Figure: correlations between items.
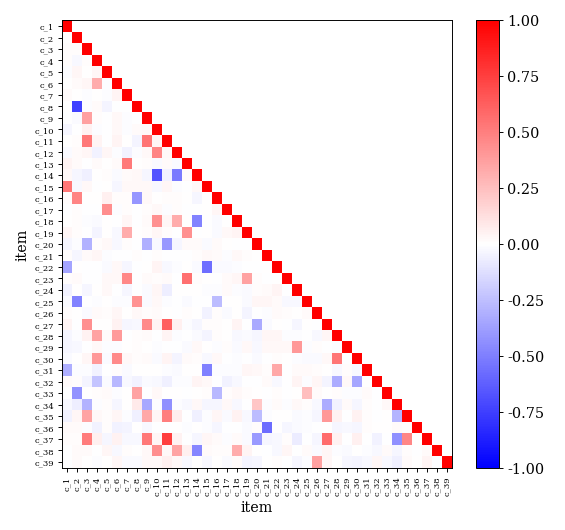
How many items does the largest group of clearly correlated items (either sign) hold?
8
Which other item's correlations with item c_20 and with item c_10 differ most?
c_14
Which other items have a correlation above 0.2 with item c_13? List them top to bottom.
c_7, c_19, c_23
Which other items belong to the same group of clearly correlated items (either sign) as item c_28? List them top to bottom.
c_4, c_6, c_30, c_32
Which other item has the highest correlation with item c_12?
c_10
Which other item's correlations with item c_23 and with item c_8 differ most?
c_2
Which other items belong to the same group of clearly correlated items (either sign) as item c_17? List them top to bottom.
c_5
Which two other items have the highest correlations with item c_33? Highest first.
c_8, c_25
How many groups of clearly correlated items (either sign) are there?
10
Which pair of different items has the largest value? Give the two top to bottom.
c_11, c_37
